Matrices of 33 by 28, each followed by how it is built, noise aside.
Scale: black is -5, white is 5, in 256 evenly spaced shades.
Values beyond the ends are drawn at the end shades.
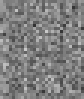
blocks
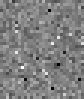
sparse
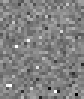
sparse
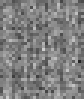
blocks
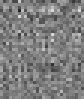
low rank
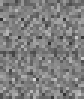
repeating columns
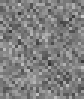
Toeplitz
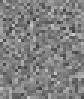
noise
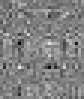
low rank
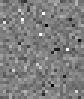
sparse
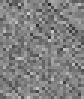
Toeplitz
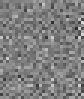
low rank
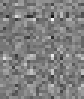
low rank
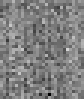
blocks
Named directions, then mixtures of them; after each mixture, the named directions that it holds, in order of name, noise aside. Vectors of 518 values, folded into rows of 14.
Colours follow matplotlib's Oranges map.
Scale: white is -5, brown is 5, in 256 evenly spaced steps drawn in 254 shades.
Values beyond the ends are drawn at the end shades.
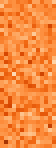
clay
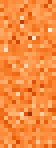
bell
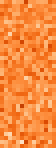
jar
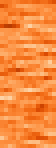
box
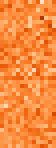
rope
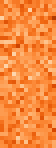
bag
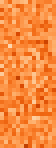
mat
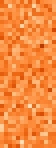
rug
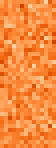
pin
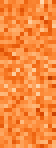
bag, rope.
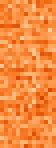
box, mat, rug.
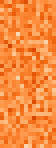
mat.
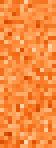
jar.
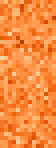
bag, jar, mat.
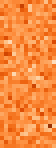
bag, clay, pin.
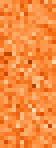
clay, pin, rug.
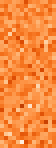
jar, rug.
